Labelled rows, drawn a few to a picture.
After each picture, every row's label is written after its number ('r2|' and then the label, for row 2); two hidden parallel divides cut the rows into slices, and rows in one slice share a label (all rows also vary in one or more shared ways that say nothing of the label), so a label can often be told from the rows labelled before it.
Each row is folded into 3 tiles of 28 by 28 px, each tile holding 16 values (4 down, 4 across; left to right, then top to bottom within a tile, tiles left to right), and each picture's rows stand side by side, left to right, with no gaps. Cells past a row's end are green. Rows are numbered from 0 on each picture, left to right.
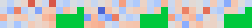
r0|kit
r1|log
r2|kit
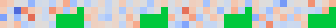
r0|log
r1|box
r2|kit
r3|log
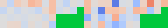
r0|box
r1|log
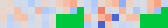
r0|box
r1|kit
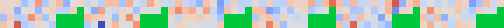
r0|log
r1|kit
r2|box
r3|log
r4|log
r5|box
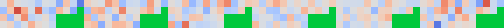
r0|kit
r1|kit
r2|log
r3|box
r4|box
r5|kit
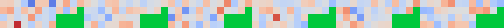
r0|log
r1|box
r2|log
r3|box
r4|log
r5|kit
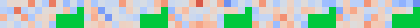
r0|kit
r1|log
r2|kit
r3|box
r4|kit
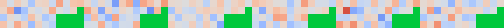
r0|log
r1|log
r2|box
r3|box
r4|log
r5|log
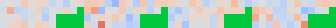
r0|box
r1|log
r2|box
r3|box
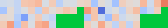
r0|box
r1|log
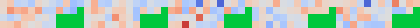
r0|box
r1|box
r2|log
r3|box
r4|log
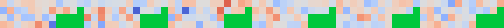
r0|box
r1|kit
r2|log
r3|box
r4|box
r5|log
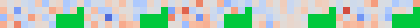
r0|log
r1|box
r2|kit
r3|box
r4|box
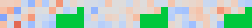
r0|log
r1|box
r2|box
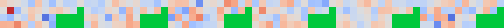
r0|log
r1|box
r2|log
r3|box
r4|box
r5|kit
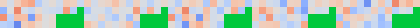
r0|kit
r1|box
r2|kit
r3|box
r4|log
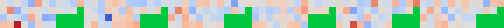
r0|log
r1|box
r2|box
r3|box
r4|log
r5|box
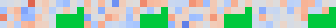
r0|kit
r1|log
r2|kit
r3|box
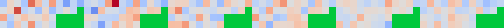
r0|kit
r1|kit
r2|log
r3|kit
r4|box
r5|box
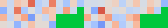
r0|kit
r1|kit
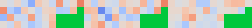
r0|log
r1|log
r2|box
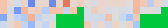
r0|log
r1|box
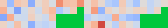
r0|log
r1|log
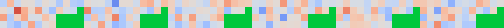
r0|kit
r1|log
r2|box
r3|kit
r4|box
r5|log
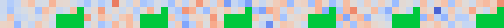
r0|box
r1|kit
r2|kit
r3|kit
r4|kit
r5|log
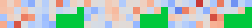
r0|log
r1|box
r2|kit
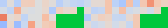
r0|kit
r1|box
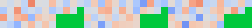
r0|kit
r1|kit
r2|kit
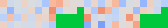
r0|box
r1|kit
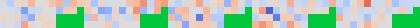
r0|box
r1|log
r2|kit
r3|log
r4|kit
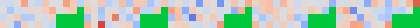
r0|box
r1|log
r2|log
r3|box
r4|log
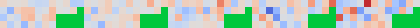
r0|box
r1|box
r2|box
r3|log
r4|kit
